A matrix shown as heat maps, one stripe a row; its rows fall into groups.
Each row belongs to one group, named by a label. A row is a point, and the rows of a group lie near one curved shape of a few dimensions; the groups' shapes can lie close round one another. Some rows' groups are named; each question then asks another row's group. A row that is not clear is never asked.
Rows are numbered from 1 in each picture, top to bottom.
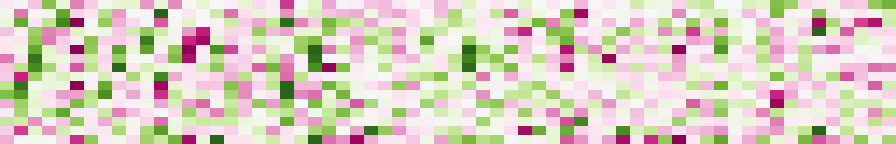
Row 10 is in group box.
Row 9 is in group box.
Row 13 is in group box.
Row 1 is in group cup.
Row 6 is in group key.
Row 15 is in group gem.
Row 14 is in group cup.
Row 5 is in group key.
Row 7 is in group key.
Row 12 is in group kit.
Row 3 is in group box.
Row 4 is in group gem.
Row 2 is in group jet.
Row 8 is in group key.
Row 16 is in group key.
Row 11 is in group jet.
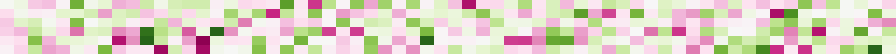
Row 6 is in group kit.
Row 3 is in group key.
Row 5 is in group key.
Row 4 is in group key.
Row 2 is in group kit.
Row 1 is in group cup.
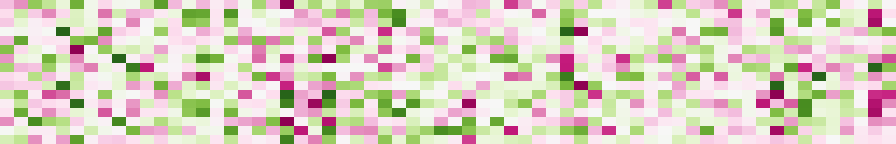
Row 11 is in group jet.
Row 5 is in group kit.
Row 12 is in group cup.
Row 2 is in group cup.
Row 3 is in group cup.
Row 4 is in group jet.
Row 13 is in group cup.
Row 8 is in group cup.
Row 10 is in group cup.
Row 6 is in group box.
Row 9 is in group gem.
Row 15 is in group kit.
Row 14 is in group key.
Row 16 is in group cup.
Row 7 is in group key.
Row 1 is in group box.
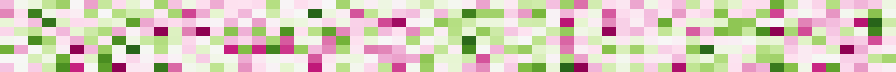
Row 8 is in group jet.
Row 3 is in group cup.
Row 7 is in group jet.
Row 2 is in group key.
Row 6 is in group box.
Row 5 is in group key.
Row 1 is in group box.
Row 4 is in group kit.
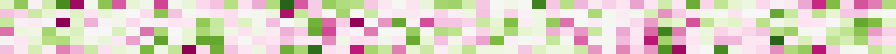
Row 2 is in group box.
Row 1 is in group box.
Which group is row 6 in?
key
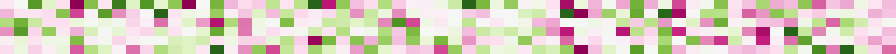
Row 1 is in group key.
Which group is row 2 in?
jet
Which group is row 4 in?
key
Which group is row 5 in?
cup
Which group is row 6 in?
jet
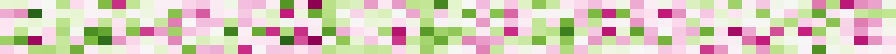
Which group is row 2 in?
key
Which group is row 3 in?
box
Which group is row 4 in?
kit
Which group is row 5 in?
jet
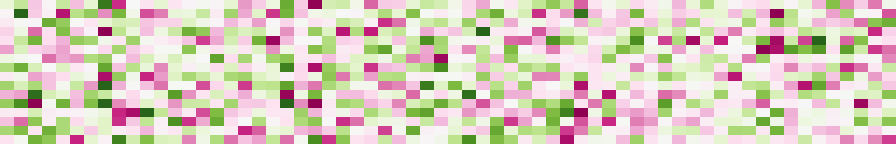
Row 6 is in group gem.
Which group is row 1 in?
jet
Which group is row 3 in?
cup
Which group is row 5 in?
gem
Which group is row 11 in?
key
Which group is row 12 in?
jet
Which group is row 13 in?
key
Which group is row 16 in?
key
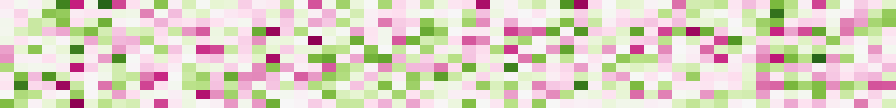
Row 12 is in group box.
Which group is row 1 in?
jet
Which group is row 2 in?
cup
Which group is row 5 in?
cup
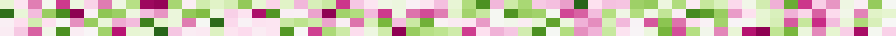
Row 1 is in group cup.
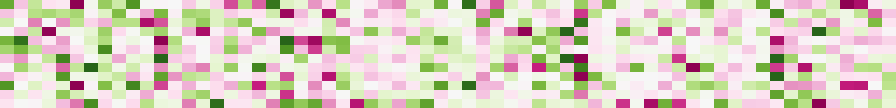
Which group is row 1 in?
box
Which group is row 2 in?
key
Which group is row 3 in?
cup
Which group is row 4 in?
gem
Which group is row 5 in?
jet
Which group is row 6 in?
jet
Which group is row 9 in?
cup
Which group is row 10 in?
box
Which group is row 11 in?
cup
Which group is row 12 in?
key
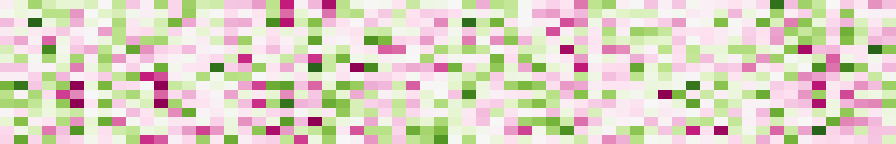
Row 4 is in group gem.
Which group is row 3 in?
key
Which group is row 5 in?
gem
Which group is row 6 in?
cup
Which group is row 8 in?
jet
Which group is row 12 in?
box
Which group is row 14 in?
jet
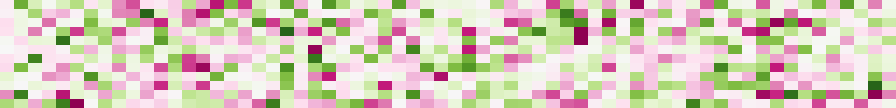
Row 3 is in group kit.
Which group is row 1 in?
box
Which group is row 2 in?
key
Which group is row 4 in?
jet
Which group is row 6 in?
cup
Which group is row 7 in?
key
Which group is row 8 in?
kit
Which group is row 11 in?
gem
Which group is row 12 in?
box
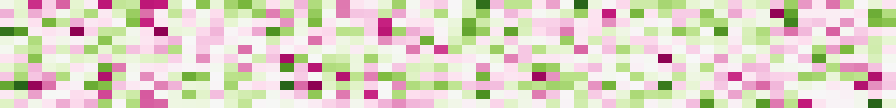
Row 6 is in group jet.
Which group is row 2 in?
kit
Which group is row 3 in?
cup
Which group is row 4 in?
box
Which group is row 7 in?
box
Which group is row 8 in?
jet
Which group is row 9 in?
cup
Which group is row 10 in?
jet
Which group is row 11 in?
cup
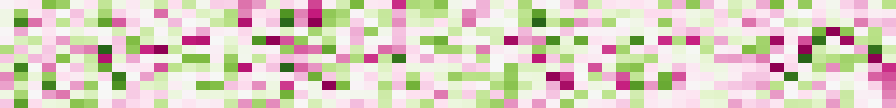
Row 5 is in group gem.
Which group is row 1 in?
cup
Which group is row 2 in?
jet
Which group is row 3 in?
jet
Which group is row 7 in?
cup
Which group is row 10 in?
key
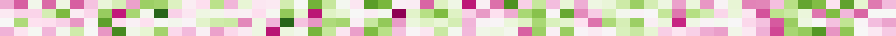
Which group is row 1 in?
gem
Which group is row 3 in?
jet
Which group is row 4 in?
gem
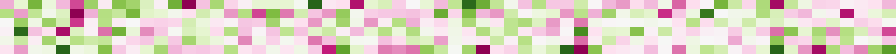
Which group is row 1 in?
key
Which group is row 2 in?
box
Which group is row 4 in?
gem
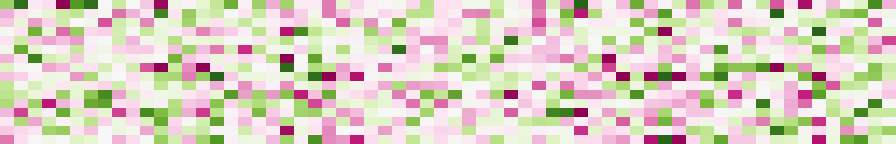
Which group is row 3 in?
cup
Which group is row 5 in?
gem
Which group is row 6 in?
box
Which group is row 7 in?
key
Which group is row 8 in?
kit
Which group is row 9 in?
key
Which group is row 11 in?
kit
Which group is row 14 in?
key
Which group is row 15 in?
cup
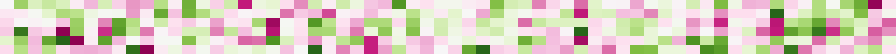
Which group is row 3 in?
gem
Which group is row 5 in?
box
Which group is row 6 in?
cup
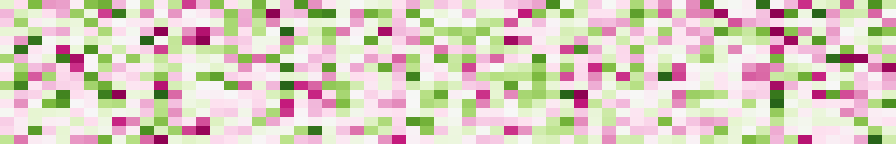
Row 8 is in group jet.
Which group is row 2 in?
gem
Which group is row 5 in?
key
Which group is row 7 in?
box
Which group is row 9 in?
key
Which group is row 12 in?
cup
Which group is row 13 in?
box
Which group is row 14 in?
key
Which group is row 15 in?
key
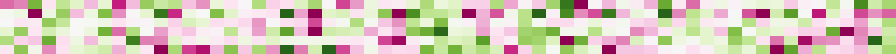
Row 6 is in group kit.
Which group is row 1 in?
key
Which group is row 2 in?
jet
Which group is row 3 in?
cup
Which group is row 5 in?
cup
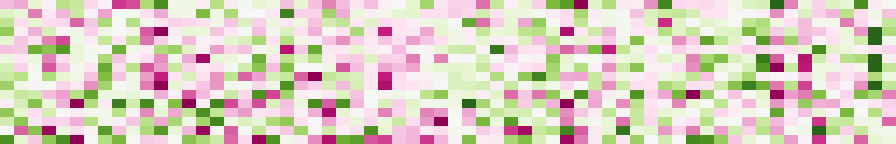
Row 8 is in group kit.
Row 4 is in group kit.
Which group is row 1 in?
key
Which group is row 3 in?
box
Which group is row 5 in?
kit
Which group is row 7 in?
kit
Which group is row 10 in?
kit
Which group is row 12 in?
key
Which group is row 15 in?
gem
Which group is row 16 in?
box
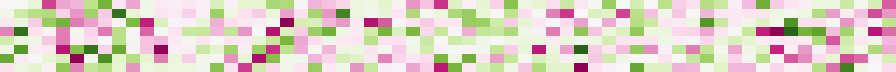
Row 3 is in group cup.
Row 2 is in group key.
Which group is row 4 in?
gem
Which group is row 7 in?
box
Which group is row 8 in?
jet
